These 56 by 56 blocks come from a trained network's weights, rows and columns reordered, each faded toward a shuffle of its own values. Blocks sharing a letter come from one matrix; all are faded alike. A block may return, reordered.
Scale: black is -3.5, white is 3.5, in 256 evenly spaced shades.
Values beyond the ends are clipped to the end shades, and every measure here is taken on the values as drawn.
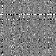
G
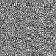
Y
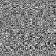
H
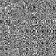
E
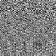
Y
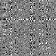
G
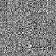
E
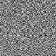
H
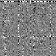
G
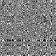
G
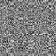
H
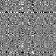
G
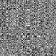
E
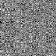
E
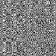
E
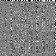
G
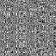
E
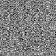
H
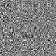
H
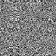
H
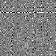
G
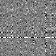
G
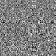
Y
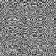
H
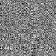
H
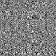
Y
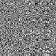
H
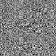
Y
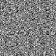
Y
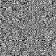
Y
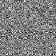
Y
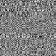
H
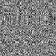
Y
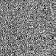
Y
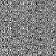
E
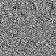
H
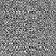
H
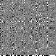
G
